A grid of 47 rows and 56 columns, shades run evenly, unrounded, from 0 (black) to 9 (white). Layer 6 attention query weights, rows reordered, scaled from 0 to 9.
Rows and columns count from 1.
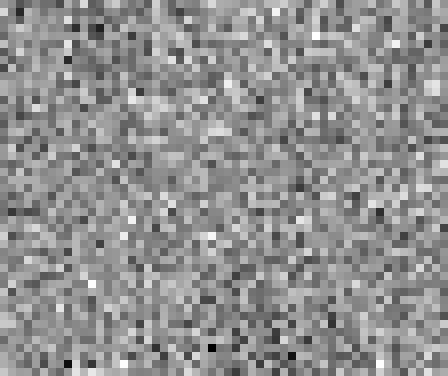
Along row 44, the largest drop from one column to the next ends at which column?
27
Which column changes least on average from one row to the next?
14
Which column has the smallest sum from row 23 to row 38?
40
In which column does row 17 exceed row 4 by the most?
13
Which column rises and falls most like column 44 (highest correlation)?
34
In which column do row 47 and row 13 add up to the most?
12
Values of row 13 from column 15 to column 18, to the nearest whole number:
6 5 8 7
